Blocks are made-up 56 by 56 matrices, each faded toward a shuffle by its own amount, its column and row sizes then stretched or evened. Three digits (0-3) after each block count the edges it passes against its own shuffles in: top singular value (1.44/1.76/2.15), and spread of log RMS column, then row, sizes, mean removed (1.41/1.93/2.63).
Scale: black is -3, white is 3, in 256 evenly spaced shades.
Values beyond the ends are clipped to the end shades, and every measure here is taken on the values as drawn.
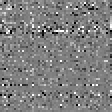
0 2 3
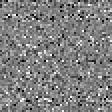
1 0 2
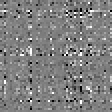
2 3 3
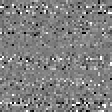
1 0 3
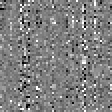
1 3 1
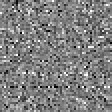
1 0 2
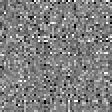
2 1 2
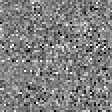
0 1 2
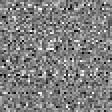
2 0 2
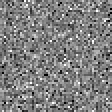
0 0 0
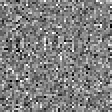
1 2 0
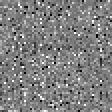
1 1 0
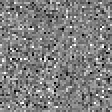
0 1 1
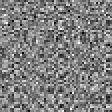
3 1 0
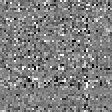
0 2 3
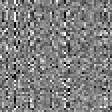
3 3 0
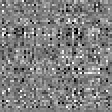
3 2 3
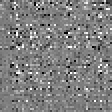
0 2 3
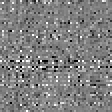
2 1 3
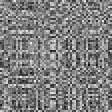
3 1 1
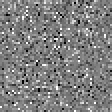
0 1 1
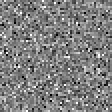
0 0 0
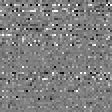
1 0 3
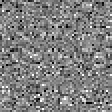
2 0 2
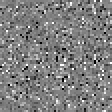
1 1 0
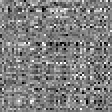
3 1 3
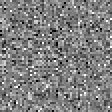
2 0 0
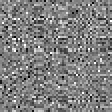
3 0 1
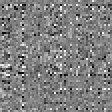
0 3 2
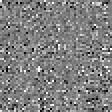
1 1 2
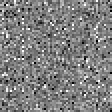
0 2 0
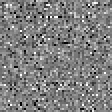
1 1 2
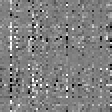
2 3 2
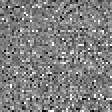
1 0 2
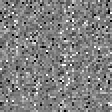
0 1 0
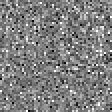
1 0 0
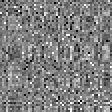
3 0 0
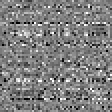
3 0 3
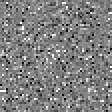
0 0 1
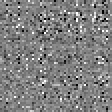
0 2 2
